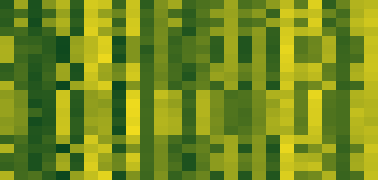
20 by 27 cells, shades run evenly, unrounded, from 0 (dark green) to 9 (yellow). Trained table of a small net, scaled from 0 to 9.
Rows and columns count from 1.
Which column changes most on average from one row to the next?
5
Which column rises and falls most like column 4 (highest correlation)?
25
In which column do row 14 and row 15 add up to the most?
10
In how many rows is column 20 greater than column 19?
7
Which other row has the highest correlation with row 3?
1
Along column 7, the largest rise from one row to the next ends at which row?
16
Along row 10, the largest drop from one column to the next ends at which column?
9
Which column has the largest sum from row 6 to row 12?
21
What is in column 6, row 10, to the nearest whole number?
6
